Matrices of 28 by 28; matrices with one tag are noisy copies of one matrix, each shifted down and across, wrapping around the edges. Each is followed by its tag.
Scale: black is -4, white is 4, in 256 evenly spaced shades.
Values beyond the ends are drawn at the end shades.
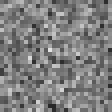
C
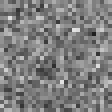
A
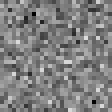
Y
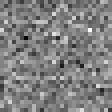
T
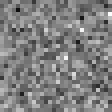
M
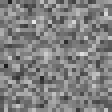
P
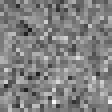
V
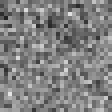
Y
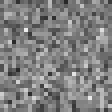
V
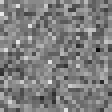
T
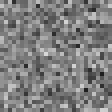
C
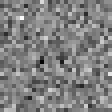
T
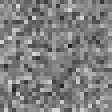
T
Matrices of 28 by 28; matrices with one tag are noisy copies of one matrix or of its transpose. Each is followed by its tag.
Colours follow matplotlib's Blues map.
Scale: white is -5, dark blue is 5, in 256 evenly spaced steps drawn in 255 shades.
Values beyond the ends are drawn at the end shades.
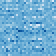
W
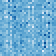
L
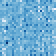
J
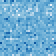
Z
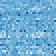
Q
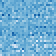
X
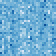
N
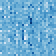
W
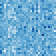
Z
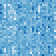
Z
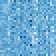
Q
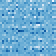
W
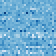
Q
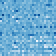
X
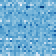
J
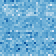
Z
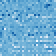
X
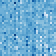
X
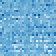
X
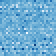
L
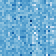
Q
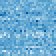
Q
